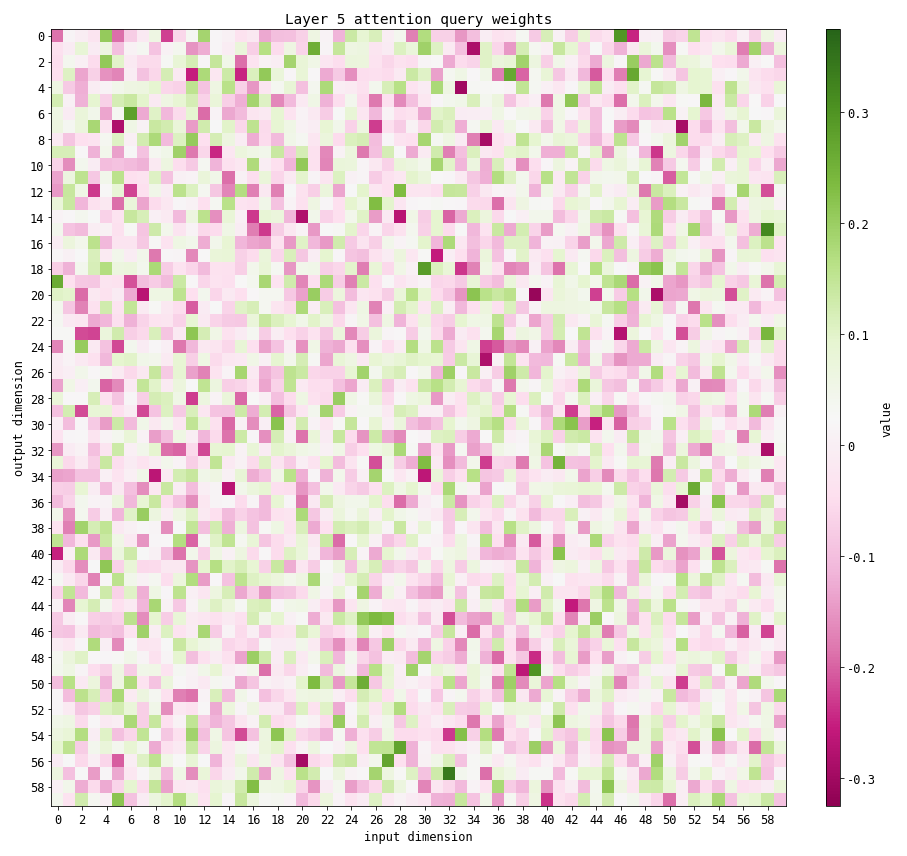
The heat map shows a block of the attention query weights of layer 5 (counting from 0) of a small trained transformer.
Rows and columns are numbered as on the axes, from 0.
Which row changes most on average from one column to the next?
50
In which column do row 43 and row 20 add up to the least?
7
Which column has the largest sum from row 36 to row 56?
25
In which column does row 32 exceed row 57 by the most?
5
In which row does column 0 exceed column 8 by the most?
19
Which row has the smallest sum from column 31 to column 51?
48
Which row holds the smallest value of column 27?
31
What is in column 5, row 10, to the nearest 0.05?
-0.1
